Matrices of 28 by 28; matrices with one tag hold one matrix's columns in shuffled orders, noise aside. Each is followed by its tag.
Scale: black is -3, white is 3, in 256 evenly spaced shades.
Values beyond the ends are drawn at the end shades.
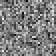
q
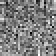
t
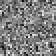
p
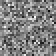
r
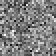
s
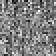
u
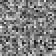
r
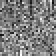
t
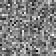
s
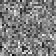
p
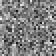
r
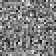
r
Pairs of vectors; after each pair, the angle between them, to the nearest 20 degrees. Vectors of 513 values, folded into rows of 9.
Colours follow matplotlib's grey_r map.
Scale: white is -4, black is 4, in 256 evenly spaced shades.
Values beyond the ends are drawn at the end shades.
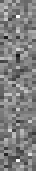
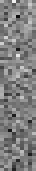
140 degrees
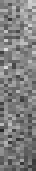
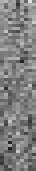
60 degrees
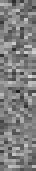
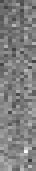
80 degrees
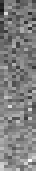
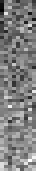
20 degrees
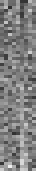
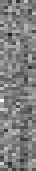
120 degrees
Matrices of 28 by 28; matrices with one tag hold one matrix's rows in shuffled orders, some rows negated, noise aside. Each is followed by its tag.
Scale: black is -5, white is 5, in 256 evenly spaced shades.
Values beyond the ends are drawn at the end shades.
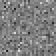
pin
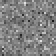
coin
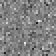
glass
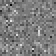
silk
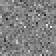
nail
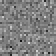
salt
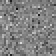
silk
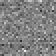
coin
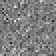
pin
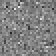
pin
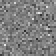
glass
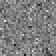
glass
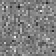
pin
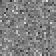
nail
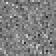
nail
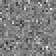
nail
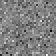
nail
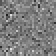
silk
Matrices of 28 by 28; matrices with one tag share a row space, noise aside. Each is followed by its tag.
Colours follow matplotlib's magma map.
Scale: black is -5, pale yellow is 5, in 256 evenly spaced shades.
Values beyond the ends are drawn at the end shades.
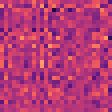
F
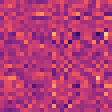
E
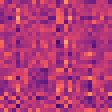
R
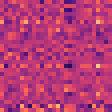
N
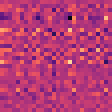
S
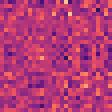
E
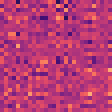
R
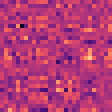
R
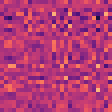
E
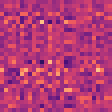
N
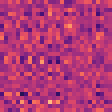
N
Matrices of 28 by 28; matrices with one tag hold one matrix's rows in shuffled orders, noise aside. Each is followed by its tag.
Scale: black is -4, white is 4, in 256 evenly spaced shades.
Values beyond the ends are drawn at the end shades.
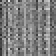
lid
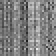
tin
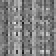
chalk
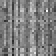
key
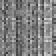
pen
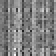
chalk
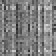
pen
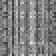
key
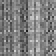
tin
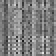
chalk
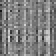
lid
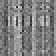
chalk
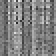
chalk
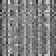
lid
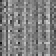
lid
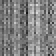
tin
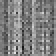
chalk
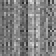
tin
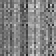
tin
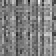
pen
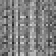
key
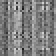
chalk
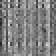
lid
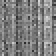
pen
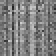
key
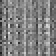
lid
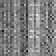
tin
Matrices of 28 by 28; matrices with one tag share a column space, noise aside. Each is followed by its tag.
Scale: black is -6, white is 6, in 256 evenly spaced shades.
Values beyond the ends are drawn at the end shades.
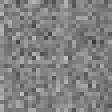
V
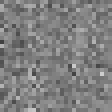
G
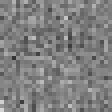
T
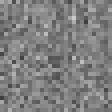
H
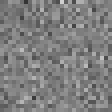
H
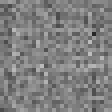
G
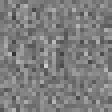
G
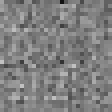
H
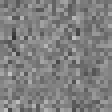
T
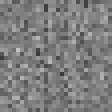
H
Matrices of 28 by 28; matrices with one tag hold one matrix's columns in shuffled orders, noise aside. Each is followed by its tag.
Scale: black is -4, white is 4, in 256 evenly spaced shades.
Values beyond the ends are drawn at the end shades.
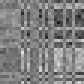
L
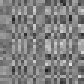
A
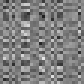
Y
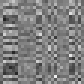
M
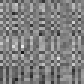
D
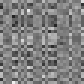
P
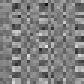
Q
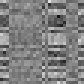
P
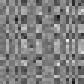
A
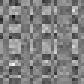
A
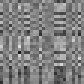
D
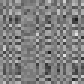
M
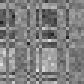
L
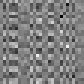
Q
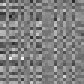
Y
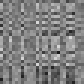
D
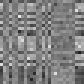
D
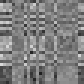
D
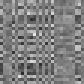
M
